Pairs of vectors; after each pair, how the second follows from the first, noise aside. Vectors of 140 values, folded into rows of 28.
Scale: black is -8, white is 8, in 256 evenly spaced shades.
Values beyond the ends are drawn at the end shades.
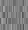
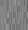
wrapped around, shrunk.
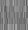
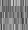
reversed, scaled up.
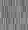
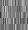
negated, scaled up.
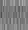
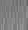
wrapped around, shrunk.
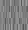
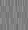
reversed, negated, shrunk.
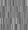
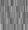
reversed.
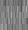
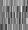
negated, scaled up.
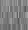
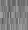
reversed.
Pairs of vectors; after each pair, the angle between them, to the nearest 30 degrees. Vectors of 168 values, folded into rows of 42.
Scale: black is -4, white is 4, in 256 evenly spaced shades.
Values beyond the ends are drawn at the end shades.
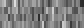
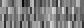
90 degrees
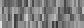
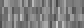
150 degrees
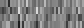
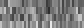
120 degrees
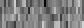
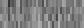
90 degrees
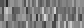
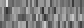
150 degrees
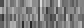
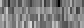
120 degrees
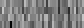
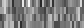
90 degrees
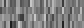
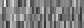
120 degrees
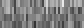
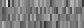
90 degrees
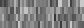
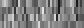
120 degrees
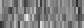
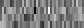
120 degrees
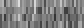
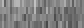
30 degrees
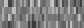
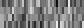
60 degrees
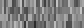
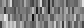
60 degrees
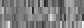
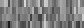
120 degrees
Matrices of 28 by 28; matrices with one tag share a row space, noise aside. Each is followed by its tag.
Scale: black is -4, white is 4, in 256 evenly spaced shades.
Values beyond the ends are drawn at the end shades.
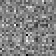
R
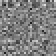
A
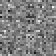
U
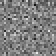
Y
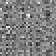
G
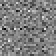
A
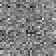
U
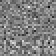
Y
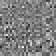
G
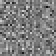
G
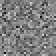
A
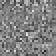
R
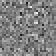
R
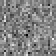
Y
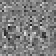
A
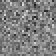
Y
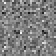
A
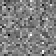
A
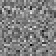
A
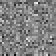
R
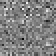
G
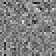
Y
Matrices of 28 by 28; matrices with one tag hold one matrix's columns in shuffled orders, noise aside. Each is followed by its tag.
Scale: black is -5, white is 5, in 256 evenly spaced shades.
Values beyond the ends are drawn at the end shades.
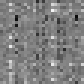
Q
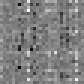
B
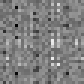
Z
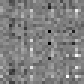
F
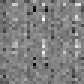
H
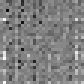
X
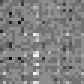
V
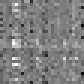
Z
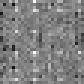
B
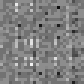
Z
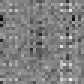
Q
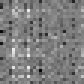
F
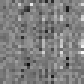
H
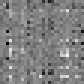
F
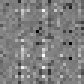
F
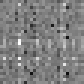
Z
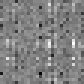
Z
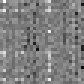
B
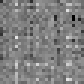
Q
